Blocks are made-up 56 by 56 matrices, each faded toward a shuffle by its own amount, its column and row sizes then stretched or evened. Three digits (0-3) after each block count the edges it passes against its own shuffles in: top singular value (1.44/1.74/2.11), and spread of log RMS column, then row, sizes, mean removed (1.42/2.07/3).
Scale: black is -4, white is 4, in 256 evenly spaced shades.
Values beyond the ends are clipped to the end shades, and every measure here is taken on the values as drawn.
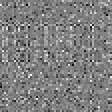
3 1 1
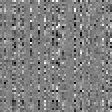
3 3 1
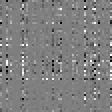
1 3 2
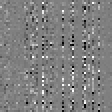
2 3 1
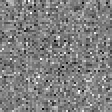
1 0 0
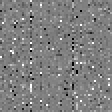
2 2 0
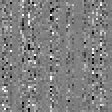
0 3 0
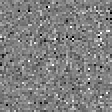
0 1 1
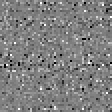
0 1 2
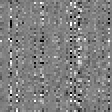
3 3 1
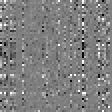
3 3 1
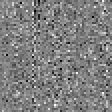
2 2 0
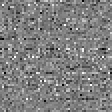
2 0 2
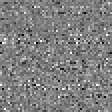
0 0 2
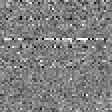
2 0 2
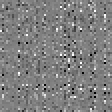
0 3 1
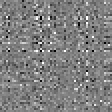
3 2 2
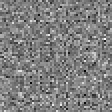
2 1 1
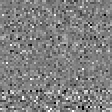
2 0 2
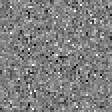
1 1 0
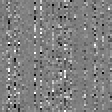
0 3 0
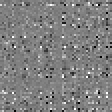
1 2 2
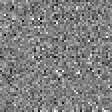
2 1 1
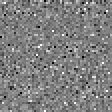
1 0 1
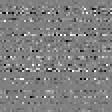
2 0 3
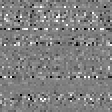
1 0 3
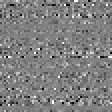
1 0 3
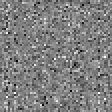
2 1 0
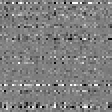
3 1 3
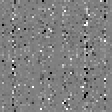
0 2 0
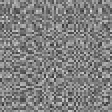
3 0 1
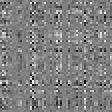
3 3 2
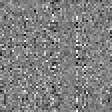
2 2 0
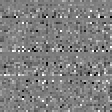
1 1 3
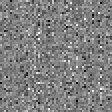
0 2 0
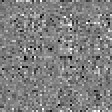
2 1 2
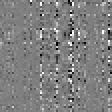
3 3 1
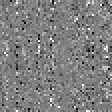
2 2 0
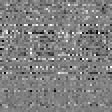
2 0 3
